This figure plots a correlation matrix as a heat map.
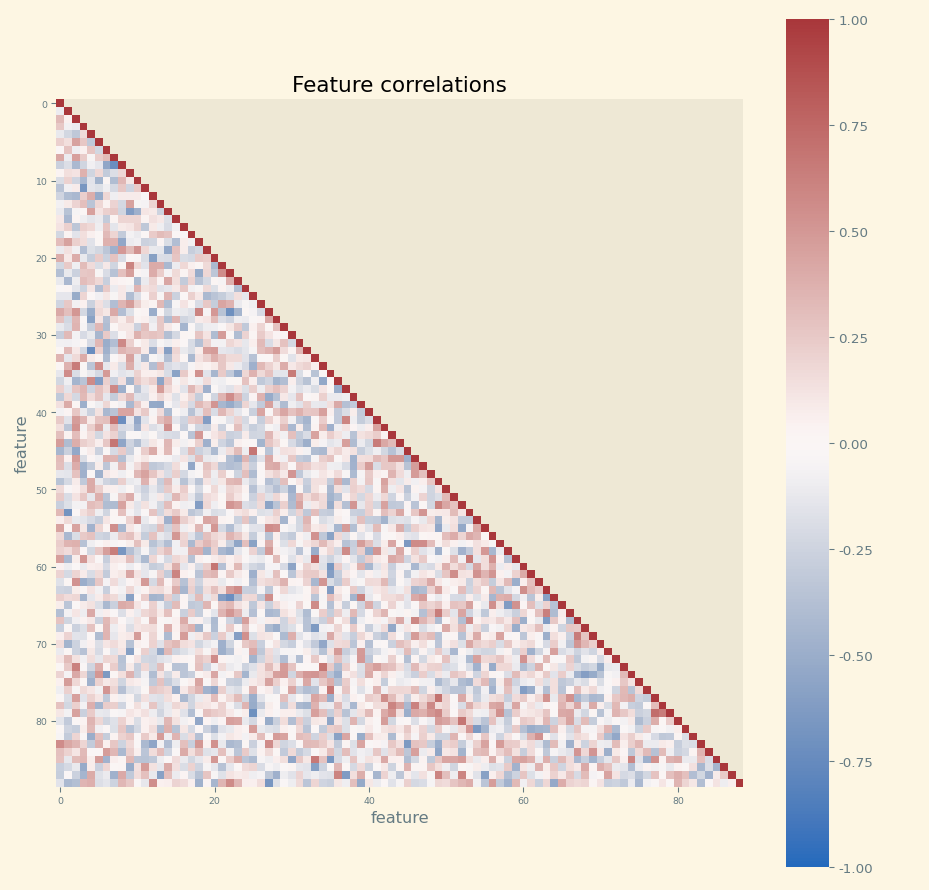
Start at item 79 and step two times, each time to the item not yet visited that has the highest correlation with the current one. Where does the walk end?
49
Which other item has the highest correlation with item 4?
36
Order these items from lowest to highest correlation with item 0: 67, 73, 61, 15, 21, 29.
21, 29, 73, 15, 61, 67
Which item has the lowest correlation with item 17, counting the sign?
47
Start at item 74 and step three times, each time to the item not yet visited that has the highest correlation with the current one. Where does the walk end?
59
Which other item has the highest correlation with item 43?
78
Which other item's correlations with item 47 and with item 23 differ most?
57
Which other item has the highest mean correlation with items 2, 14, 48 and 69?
46
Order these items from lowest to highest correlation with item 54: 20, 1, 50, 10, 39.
50, 1, 39, 20, 10
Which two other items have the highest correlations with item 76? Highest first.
35, 6
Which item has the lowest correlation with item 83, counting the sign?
45
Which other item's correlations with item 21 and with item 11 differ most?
3
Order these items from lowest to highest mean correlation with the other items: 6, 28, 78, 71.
71, 6, 28, 78
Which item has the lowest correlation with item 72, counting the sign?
82
